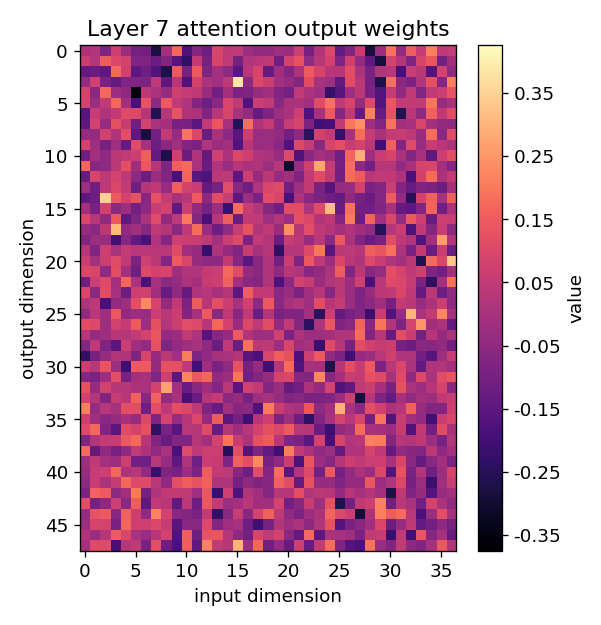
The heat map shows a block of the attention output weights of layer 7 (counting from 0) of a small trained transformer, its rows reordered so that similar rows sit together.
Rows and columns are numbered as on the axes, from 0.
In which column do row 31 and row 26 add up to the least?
22
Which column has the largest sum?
3
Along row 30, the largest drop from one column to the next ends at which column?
21
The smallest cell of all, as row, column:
4, 5
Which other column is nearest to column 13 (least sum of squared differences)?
33
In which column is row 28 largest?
16
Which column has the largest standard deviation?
15
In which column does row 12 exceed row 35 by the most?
34
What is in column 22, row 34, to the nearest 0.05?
0.15
